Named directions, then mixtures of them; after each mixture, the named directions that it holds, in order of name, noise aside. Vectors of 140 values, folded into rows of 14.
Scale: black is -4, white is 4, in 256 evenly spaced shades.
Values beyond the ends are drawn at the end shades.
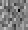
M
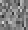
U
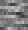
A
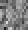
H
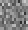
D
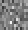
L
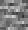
A.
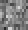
A, H.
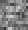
A, H.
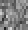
D, H.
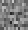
A, L.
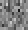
M, U.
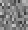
D, U.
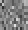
D, L.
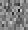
M, U.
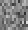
A, D.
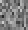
U.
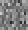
D, L.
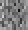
D, M.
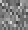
L, U.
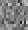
D, U.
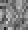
H.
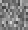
L, U.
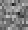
A, D.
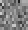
D, U.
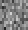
H, L.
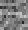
A, H.
